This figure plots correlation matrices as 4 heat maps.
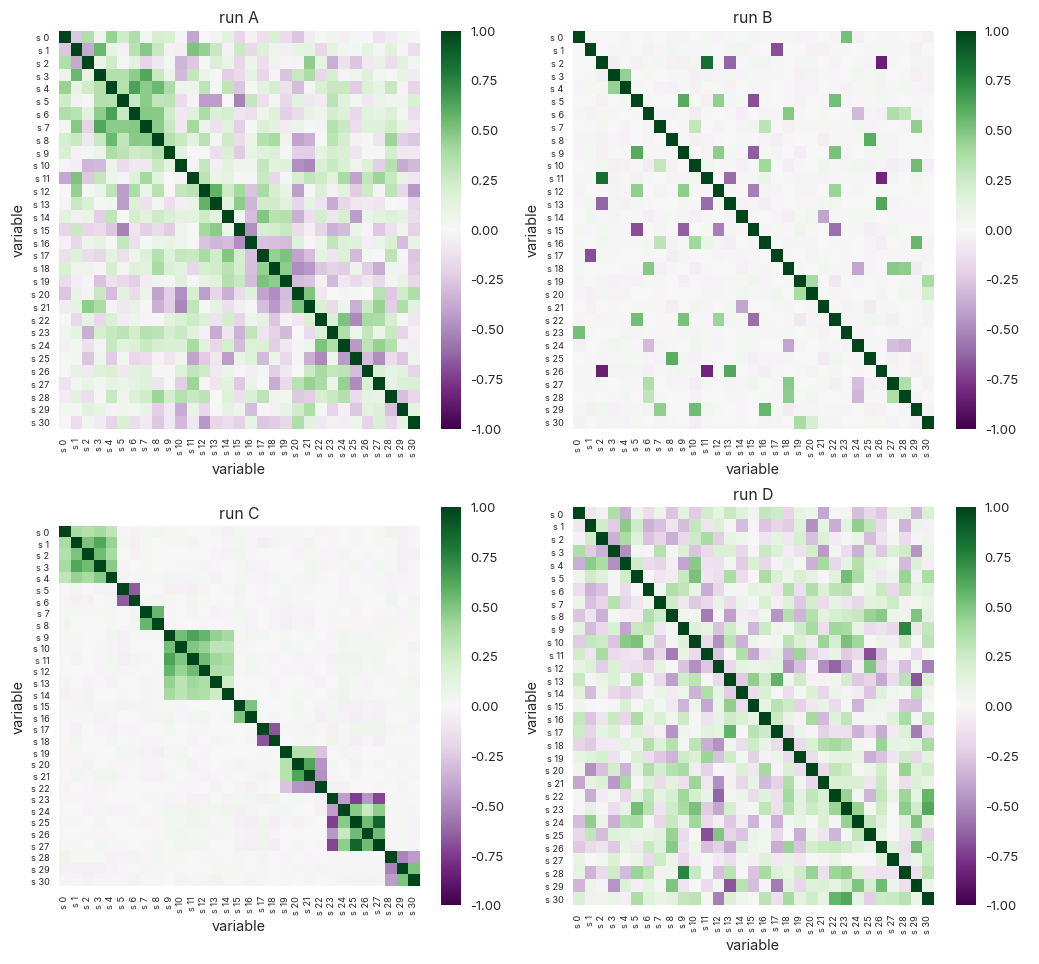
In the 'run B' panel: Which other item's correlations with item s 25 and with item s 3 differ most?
s 8
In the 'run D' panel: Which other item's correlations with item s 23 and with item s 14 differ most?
s 10
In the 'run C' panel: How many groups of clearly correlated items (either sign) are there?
9
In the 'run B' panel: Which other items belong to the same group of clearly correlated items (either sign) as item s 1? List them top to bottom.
s 17
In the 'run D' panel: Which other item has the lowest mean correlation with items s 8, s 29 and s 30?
s 17
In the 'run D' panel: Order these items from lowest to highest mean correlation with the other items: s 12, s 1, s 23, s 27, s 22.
s 12, s 1, s 27, s 22, s 23
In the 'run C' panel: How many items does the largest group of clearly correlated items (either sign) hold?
6
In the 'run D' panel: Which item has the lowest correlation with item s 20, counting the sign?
s 1
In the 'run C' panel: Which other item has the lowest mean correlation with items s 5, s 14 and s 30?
s 6
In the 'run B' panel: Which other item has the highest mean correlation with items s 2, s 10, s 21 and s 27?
s 11
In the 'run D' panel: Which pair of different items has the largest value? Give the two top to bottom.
s 9, s 28
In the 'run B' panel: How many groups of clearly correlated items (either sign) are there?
10
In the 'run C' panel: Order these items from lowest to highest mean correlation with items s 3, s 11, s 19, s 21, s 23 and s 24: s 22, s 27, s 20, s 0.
s 22, s 27, s 0, s 20
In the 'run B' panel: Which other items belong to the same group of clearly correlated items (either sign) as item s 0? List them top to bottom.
s 23
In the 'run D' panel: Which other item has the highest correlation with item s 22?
s 30
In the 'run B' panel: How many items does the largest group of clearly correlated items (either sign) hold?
5
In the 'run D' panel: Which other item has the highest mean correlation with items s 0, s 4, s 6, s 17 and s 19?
s 13
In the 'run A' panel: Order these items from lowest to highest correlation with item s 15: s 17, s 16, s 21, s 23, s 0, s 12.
s 16, s 23, s 0, s 21, s 17, s 12
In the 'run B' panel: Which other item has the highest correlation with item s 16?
s 29
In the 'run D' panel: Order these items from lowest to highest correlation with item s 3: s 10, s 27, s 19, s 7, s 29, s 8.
s 29, s 10, s 19, s 8, s 27, s 7
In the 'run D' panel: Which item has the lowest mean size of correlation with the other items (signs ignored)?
s 27
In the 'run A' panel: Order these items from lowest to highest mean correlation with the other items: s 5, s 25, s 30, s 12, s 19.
s 25, s 30, s 19, s 5, s 12
